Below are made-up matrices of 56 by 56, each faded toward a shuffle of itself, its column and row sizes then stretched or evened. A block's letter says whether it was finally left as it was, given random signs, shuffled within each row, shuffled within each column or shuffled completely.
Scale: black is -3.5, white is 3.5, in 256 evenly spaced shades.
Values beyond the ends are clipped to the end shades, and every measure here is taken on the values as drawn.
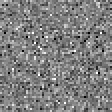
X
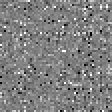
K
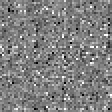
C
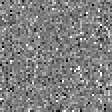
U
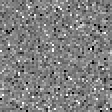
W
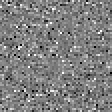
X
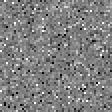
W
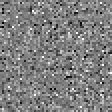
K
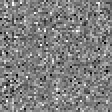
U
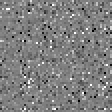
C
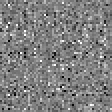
C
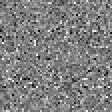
X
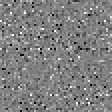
X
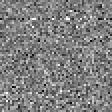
X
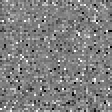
X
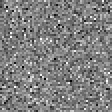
W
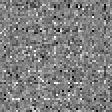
C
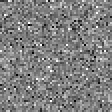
X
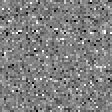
X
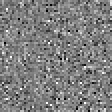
K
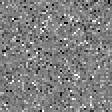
W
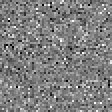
X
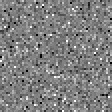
W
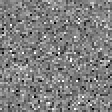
X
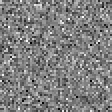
W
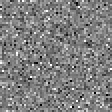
W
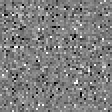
K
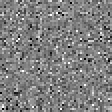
C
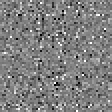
C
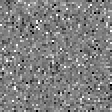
W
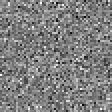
U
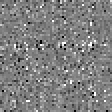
C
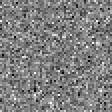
W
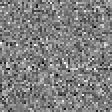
X
